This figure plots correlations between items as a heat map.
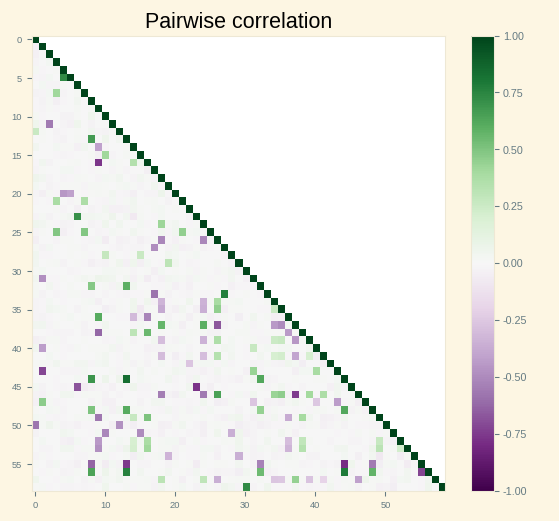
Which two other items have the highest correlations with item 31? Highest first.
43, 40
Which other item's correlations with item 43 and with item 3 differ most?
1
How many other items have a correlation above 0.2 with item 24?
3
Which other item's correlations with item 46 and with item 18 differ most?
37
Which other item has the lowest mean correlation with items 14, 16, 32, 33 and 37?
9
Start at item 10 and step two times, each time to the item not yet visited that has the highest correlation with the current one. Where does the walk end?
28
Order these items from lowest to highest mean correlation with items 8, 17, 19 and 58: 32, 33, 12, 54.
33, 54, 12, 32
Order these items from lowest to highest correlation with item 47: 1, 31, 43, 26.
43, 31, 26, 1
